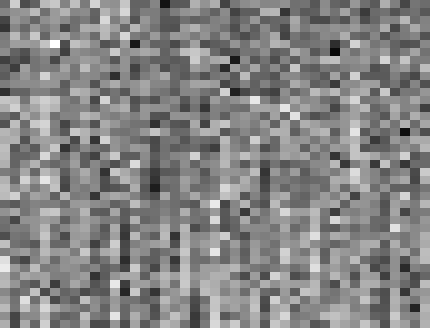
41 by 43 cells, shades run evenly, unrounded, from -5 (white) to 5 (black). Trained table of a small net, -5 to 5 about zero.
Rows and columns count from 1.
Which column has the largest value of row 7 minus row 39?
34
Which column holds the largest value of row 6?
14
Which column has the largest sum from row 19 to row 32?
16
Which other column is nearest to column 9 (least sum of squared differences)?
35
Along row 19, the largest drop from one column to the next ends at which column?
23
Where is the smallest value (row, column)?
6, 6
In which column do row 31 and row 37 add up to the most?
13
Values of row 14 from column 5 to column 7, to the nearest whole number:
-3 -2 0
